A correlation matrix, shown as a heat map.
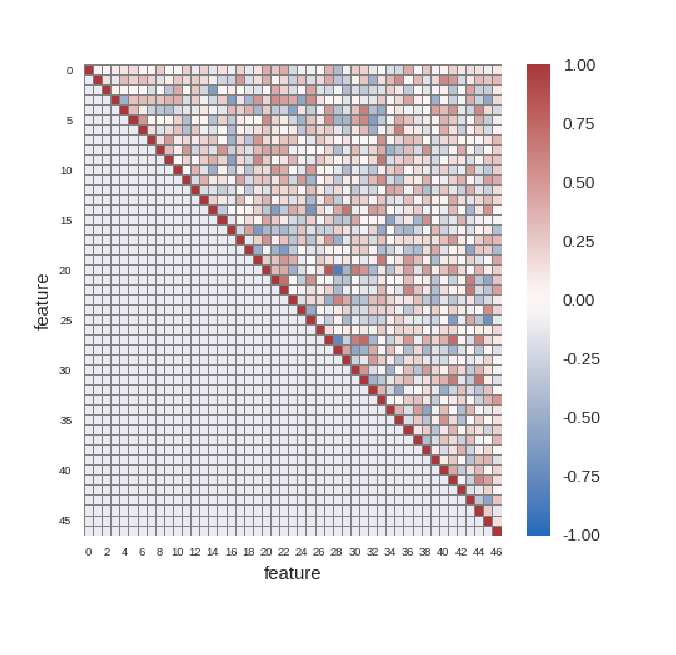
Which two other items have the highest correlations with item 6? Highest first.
35, 5
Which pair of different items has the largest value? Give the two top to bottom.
20, 27
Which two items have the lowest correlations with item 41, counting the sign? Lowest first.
25, 28
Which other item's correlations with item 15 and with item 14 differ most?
29
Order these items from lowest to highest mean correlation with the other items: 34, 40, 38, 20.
34, 38, 40, 20
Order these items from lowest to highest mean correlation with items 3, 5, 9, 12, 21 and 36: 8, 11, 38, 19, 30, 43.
11, 38, 30, 8, 43, 19
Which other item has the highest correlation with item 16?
18
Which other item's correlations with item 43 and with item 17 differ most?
45
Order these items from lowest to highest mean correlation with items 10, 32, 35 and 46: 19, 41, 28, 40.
41, 28, 40, 19
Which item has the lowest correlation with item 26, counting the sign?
16
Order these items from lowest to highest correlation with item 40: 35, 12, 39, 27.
39, 12, 27, 35
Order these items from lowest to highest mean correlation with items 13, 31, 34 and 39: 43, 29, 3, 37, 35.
3, 43, 29, 37, 35
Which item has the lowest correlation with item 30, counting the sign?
28
